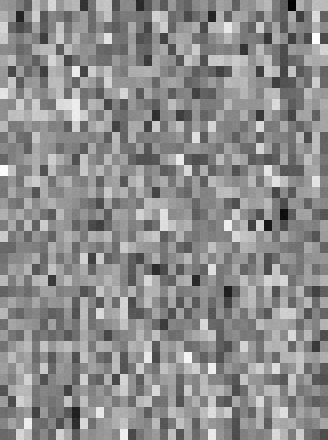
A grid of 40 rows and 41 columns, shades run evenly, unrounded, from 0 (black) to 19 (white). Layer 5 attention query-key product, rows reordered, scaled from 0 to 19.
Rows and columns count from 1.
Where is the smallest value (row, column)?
1, 37
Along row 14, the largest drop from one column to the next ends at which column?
41
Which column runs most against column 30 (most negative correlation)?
26
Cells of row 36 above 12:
14
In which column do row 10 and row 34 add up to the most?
35
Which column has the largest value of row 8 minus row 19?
30
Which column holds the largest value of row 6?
7
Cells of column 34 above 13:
11
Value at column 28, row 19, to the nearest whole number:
11
